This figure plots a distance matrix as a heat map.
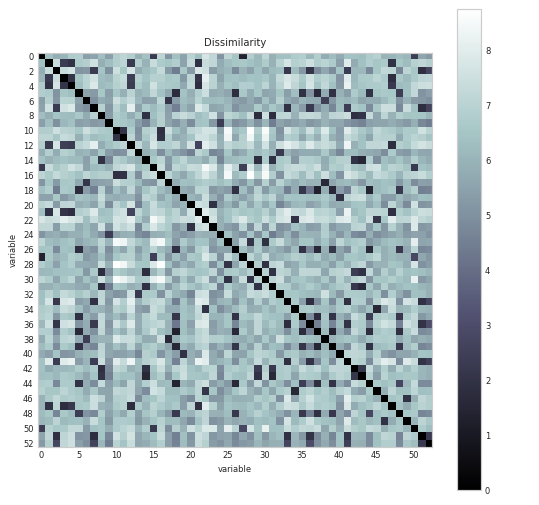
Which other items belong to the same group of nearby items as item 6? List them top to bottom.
17, 38
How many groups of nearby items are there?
14
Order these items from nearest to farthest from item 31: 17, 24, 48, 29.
29, 24, 17, 48
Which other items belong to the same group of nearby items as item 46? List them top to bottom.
49
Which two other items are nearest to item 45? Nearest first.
34, 22
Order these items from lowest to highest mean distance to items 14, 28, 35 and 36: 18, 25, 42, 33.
18, 33, 25, 42
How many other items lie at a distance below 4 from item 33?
6
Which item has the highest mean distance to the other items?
22
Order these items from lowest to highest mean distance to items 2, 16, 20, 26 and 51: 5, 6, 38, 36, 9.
36, 5, 9, 6, 38
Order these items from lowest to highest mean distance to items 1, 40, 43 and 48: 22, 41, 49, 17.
17, 49, 41, 22
